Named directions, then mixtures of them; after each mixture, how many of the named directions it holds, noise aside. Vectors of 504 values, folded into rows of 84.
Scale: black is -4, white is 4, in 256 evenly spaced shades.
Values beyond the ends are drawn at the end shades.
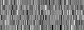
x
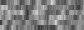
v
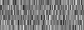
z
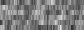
two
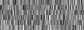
one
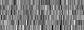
two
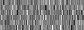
one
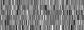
one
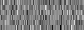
one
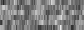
two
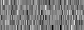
one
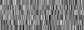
one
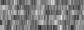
two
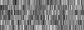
two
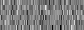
one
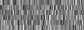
one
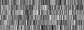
three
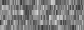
two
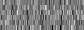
one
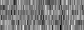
three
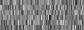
one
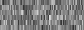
two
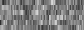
two
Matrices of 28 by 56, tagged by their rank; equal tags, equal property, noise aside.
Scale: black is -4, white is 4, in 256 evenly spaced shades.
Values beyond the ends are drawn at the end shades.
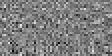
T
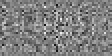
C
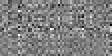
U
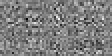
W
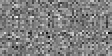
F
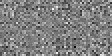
T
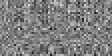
T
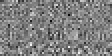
F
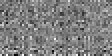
W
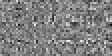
T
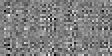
U
